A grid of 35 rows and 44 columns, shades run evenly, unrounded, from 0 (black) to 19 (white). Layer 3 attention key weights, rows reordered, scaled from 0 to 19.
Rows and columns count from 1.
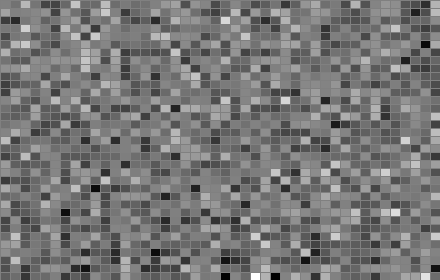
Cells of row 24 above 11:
9
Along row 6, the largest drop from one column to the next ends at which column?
43
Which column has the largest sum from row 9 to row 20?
19
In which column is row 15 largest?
44
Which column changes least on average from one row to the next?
4
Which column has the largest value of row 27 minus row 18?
40
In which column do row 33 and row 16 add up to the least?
23
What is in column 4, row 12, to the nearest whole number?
8
